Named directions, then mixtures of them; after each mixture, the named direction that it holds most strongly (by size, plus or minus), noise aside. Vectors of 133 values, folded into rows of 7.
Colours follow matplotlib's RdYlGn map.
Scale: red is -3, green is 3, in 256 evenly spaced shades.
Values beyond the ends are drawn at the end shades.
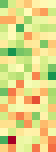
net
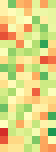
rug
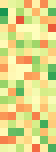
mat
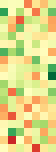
mat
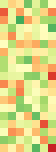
mat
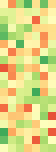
rug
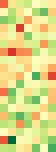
net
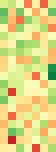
mat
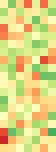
rug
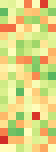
mat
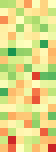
net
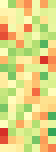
rug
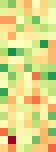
net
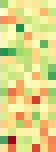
net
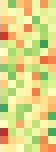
rug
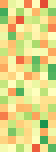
mat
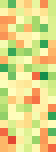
rug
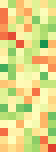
rug
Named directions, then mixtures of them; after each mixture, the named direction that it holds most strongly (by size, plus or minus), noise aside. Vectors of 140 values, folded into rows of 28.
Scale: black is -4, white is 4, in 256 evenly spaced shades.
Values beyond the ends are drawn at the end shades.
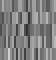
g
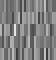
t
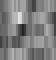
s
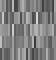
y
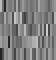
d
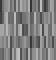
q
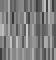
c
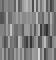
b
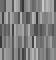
y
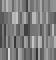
g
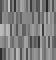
q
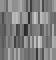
g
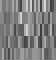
b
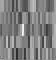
g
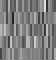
c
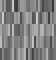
y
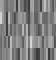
q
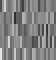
d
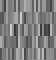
b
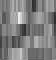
s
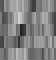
s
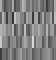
y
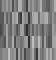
g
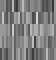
y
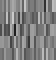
t
